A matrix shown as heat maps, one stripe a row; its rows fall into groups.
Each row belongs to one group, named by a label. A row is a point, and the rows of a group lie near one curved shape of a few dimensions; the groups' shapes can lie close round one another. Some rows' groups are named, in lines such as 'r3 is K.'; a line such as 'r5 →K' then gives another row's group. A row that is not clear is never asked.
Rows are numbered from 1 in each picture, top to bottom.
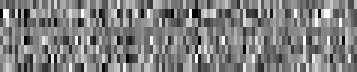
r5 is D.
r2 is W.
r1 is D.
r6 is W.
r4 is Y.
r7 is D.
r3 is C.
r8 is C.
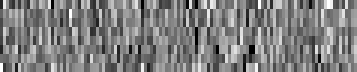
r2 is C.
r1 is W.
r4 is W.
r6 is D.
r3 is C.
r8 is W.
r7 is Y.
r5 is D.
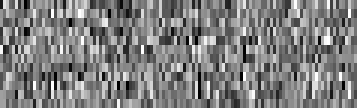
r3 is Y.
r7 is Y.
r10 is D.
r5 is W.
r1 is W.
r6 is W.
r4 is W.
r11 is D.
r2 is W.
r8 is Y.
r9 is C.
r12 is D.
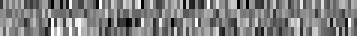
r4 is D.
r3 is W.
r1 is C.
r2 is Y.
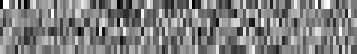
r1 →W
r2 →W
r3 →Y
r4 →C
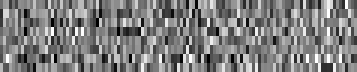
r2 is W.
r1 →W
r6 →C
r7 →C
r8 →W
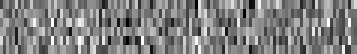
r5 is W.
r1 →D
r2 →W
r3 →W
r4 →Y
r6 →D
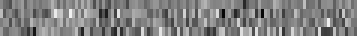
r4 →W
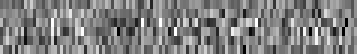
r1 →D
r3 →W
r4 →D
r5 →C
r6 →W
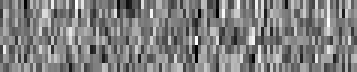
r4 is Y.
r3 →W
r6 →W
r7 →D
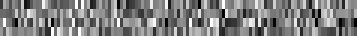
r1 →D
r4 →D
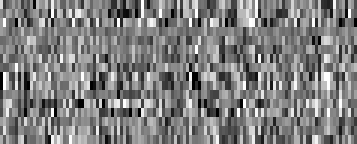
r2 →W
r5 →Y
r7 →Y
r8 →C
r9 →W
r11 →C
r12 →C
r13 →C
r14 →Y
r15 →Y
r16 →D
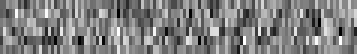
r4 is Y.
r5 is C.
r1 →C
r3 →Y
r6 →D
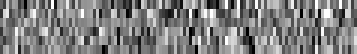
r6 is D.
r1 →C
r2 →W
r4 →C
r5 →Y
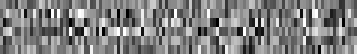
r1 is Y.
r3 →Y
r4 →C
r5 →Y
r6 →Y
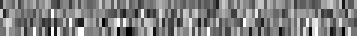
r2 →W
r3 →C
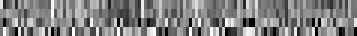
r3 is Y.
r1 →W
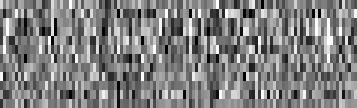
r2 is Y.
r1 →D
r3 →C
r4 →C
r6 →Y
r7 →C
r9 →W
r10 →C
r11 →Y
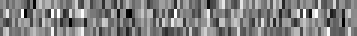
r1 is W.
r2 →D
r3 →Y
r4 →W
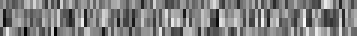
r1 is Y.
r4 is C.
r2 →Y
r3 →Y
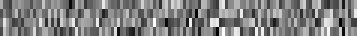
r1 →Y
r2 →D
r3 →Y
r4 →D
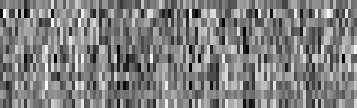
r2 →W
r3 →D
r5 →Y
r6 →C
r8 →C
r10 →C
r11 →Y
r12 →Y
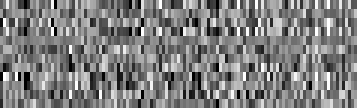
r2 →Y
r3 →W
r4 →C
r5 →Y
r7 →Y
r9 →W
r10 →D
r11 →C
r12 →D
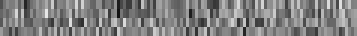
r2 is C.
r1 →C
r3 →C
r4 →W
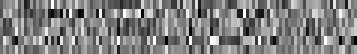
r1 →W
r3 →Y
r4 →C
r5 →Y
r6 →C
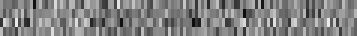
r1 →D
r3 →W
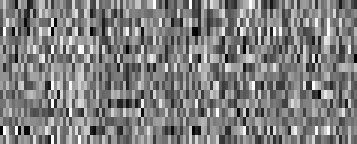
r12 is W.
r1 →Y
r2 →W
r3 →C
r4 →W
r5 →Y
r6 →W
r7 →Y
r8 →Y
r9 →W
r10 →D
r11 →Y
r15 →W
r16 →D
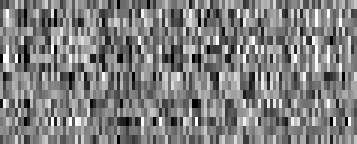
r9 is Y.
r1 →C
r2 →C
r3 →C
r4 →D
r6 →C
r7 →W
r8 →C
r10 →Y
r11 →Y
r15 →W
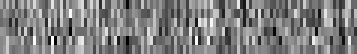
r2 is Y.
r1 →W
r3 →W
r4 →Y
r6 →W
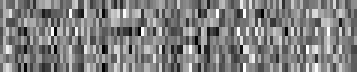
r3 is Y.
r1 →W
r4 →C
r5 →W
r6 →C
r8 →C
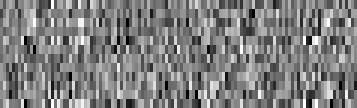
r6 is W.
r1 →D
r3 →W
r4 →Y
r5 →D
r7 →C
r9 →Y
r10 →Y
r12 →D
